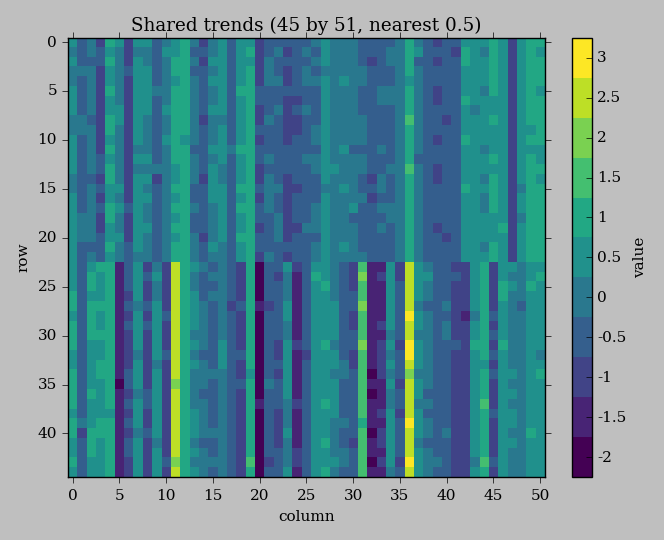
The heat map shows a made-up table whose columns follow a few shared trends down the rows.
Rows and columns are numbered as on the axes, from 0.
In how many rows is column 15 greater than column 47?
23
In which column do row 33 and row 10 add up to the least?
20
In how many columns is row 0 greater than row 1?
11
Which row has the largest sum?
17
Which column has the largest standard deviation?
31
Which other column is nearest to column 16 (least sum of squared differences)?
48
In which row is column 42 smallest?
28
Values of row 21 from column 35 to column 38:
0 1 0 -0.5
